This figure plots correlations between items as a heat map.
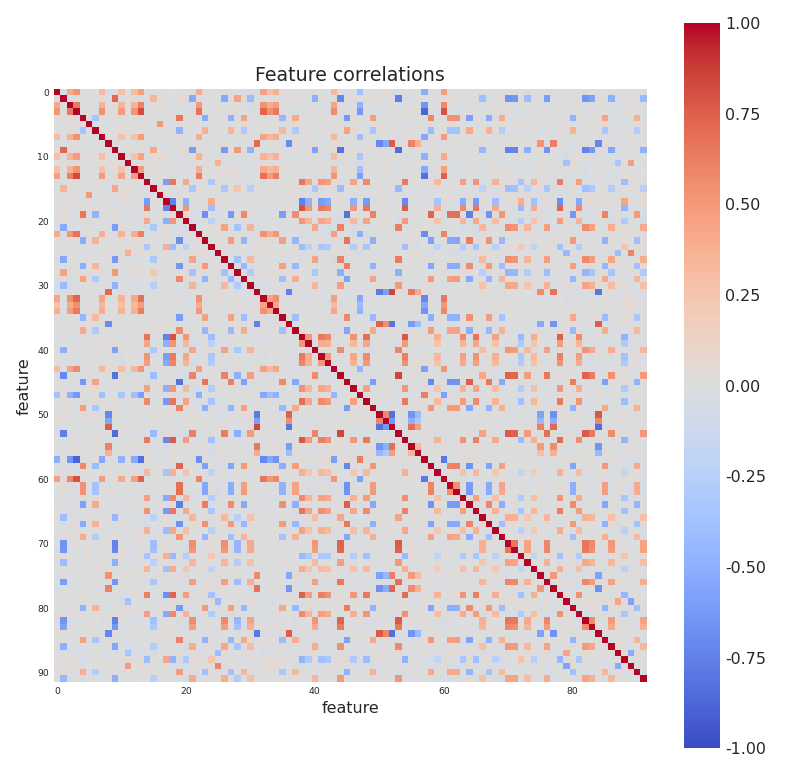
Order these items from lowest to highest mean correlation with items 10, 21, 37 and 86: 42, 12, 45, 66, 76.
45, 42, 12, 66, 76
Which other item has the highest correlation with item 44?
53
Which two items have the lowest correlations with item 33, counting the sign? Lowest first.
57, 47
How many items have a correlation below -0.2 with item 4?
8
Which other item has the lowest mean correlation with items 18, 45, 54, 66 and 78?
17
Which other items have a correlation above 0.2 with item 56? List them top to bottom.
8, 31, 52, 55, 75, 77
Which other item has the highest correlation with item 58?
19
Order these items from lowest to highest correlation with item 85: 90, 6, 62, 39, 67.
67, 6, 39, 90, 62
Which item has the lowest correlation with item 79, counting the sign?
89
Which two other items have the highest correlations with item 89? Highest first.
25, 11
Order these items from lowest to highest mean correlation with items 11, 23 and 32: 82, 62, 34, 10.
62, 82, 10, 34
